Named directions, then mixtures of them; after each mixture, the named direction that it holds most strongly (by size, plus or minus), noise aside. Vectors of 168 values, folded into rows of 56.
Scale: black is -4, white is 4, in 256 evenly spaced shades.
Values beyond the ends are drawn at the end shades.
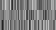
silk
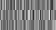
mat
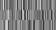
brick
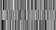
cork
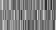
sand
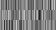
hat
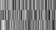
sand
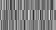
mat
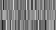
cork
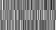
sand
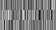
hat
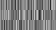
hat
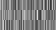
hat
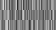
brick
